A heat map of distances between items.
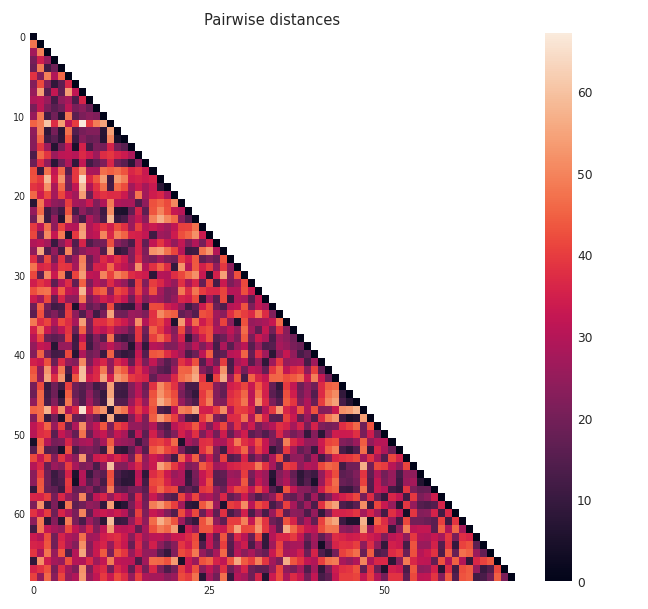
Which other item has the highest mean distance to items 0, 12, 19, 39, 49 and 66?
1
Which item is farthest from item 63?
7
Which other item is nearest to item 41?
64
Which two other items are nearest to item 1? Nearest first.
17, 30
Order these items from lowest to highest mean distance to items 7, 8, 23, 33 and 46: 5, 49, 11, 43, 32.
49, 5, 32, 43, 11
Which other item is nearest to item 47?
11
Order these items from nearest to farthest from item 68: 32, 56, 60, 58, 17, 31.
60, 31, 58, 17, 56, 32
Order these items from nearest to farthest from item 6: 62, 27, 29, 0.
27, 0, 29, 62
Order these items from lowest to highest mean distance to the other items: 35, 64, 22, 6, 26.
6, 26, 22, 64, 35
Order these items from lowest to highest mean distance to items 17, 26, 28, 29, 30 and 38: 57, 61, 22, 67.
67, 22, 57, 61
